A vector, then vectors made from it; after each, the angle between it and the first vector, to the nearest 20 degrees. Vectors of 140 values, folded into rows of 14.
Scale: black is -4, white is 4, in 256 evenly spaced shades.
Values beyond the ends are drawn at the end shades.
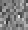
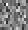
60 degrees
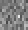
40 degrees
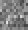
140 degrees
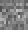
40 degrees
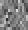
80 degrees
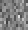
20 degrees
